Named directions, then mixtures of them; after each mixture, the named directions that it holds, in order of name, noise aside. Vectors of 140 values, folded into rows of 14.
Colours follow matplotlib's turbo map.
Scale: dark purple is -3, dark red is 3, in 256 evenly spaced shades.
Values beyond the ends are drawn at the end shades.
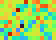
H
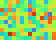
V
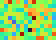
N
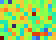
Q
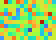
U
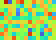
U.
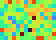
N.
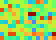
Q, V.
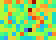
H, N, U.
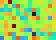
Q.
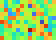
U, V.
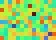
Q, U, V.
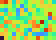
Q, U.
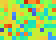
H, V.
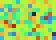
Q, V.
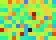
N, U, V.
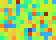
U, V.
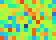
N, Q.
